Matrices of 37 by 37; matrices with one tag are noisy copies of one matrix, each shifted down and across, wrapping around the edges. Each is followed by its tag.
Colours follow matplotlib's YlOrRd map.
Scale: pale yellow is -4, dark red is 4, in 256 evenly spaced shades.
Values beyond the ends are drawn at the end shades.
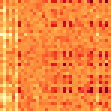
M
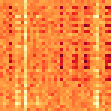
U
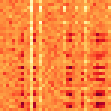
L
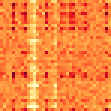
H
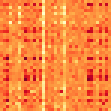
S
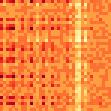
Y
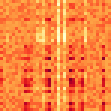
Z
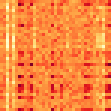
Z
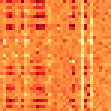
L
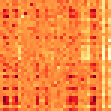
Z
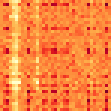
H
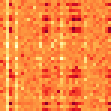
L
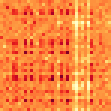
M
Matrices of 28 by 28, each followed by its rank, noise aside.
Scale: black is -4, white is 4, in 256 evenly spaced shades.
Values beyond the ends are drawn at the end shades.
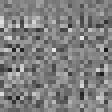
three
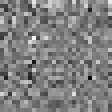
four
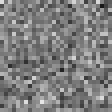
eight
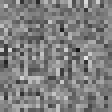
six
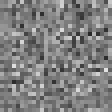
six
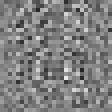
three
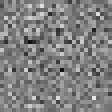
six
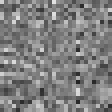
six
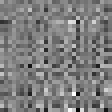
three
